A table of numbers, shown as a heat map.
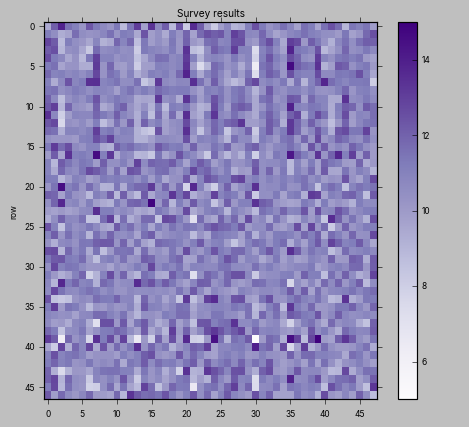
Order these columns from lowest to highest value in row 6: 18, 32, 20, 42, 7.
18, 42, 32, 7, 20
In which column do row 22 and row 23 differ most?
15
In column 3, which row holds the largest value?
16
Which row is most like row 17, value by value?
32
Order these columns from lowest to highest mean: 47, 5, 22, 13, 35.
13, 22, 5, 47, 35
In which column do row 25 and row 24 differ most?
41
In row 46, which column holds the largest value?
12
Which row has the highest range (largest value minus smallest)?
39
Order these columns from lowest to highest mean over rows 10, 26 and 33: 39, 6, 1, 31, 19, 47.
6, 31, 19, 39, 47, 1
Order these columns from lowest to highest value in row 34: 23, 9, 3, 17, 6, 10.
3, 17, 6, 9, 10, 23
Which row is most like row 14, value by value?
23
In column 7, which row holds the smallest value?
37
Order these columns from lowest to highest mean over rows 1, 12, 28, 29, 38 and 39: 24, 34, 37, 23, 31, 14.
34, 37, 31, 23, 14, 24
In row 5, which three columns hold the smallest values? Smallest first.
30, 22, 13
